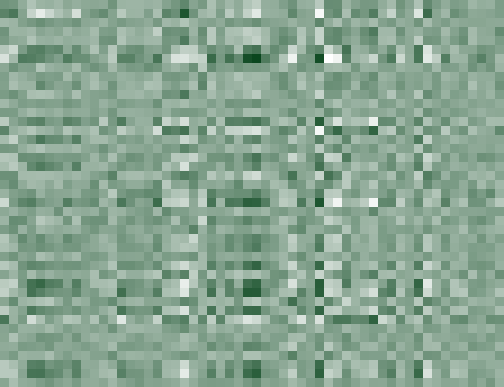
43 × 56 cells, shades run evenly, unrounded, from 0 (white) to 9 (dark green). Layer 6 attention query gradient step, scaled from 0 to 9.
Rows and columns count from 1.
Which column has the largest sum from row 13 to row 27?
36
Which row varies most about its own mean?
7
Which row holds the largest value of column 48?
2
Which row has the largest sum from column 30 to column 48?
15
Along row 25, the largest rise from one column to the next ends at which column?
24
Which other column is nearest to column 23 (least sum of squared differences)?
32
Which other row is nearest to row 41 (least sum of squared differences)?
19
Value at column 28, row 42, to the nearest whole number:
7
